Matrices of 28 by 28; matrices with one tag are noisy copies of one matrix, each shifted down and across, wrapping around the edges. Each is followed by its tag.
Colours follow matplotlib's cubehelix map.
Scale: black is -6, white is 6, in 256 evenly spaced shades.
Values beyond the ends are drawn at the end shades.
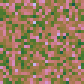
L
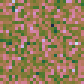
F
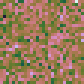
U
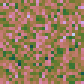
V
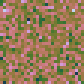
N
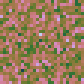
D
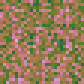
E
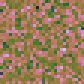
D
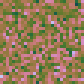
V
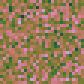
N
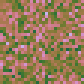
D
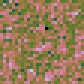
U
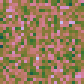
E
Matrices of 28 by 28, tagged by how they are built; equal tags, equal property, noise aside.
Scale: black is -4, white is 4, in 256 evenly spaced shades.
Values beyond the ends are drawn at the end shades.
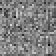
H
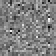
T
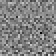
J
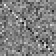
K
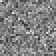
K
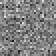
H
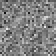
J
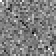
K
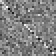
K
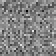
J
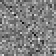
K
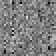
T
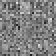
H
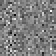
T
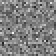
J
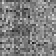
H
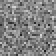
J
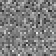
J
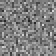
J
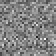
J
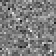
K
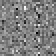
T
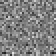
J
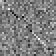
K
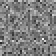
J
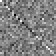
K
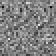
J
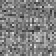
H
